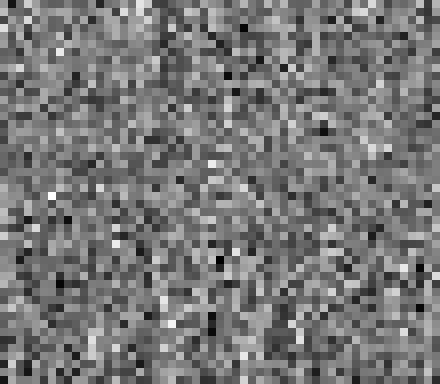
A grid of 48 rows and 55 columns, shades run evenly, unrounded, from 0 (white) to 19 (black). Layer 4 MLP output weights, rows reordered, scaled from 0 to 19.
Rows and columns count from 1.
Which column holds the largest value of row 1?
2
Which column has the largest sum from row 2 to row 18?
21
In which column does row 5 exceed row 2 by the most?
27
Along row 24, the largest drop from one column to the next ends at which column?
13
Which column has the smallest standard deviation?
14
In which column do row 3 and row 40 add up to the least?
4
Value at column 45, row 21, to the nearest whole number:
6
